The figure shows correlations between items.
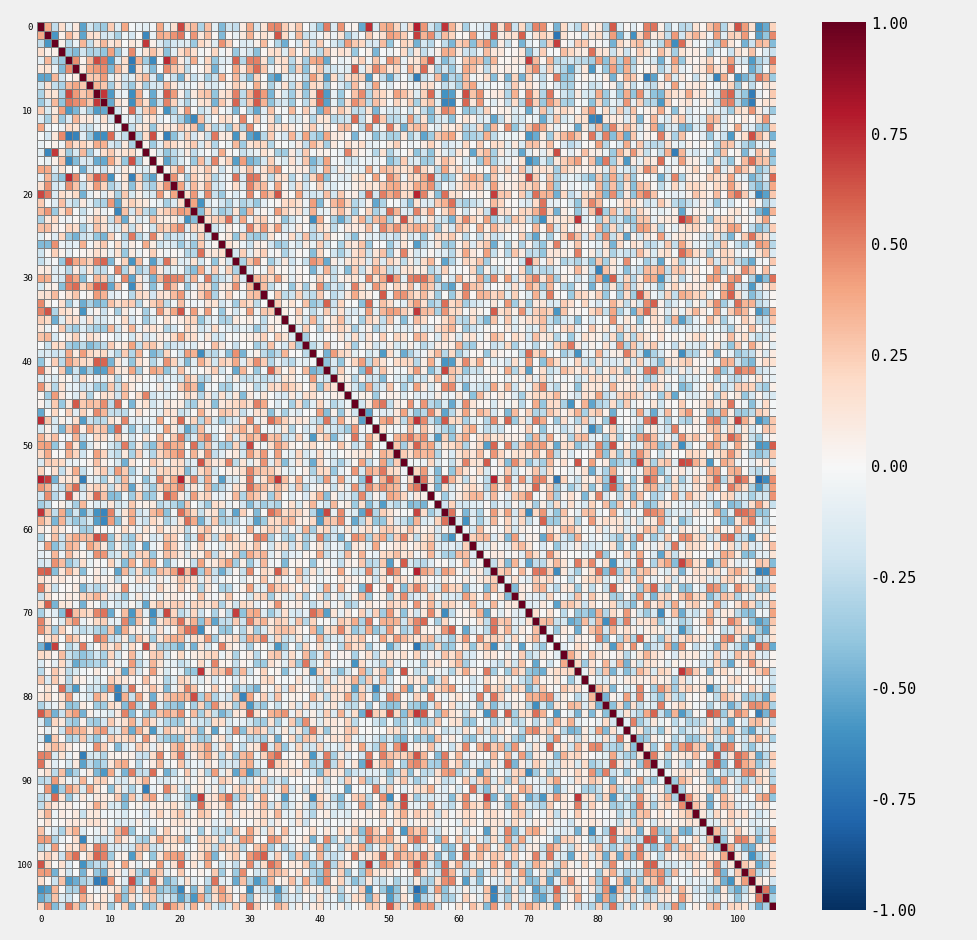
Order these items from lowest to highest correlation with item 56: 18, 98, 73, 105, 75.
75, 98, 73, 105, 18
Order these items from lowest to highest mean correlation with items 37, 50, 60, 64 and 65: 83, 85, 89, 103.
103, 85, 83, 89
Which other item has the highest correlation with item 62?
91
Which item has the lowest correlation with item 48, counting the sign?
79
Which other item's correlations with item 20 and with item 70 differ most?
58
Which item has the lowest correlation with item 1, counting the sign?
74
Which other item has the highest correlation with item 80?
22
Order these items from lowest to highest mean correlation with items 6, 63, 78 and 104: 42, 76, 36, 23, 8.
76, 36, 42, 23, 8
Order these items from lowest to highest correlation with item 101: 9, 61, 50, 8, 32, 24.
9, 8, 61, 32, 24, 50
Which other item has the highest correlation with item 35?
82
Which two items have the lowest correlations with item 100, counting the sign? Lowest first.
6, 103
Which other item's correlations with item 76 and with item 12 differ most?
71
